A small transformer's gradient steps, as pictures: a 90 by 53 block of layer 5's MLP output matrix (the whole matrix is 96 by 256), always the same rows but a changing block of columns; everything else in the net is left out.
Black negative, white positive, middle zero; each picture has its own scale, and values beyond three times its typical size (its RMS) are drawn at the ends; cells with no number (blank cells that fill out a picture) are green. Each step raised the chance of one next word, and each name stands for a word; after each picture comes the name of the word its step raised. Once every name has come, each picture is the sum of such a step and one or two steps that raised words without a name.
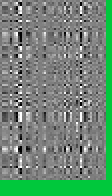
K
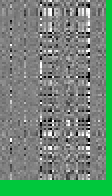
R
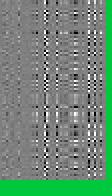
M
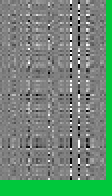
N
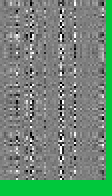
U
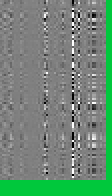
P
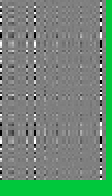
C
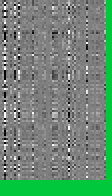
M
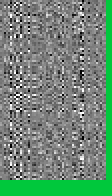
P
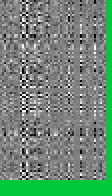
U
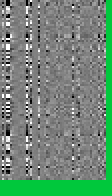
U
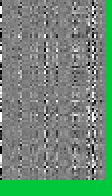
K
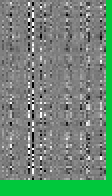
P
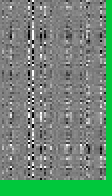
K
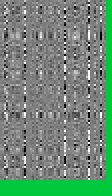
K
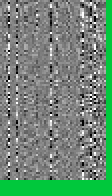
R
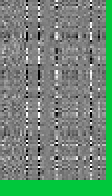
U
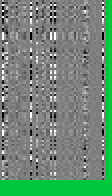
C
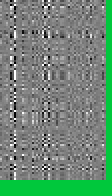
M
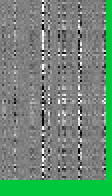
M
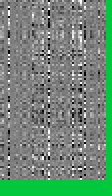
M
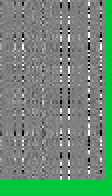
U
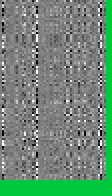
R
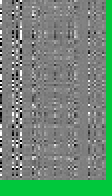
M
